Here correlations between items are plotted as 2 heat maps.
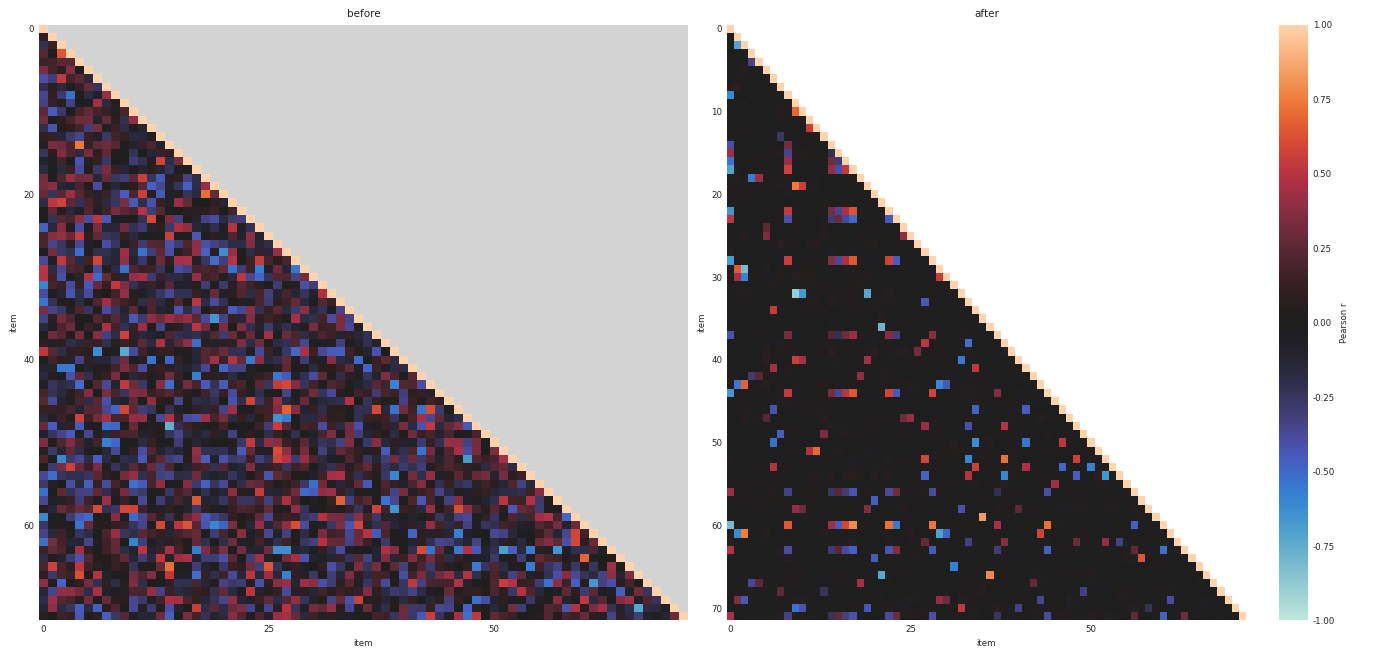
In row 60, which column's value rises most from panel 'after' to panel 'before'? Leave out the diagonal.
15
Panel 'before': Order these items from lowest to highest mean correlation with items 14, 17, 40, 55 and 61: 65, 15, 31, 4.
4, 65, 15, 31
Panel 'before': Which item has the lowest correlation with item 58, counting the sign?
39
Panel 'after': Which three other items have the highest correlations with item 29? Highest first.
1, 30, 69
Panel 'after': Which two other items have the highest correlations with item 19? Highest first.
9, 10
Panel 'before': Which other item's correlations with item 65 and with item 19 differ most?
35
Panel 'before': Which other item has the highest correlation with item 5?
30
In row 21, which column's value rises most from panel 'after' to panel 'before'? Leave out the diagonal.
36
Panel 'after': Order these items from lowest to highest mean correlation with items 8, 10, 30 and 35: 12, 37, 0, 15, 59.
0, 15, 12, 37, 59
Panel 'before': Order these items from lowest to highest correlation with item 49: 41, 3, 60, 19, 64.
3, 60, 64, 19, 41
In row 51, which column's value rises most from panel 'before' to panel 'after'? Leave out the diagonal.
11
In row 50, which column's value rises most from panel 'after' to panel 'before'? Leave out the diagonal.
34
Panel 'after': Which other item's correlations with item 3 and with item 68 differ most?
18
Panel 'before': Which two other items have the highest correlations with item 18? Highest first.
20, 11
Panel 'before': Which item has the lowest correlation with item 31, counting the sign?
0
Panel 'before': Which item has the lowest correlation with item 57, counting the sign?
63
